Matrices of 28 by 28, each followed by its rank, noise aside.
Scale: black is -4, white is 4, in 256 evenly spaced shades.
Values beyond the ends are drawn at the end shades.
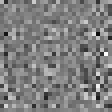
four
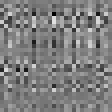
two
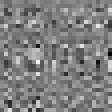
four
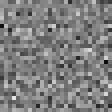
eight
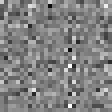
six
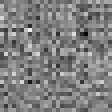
four
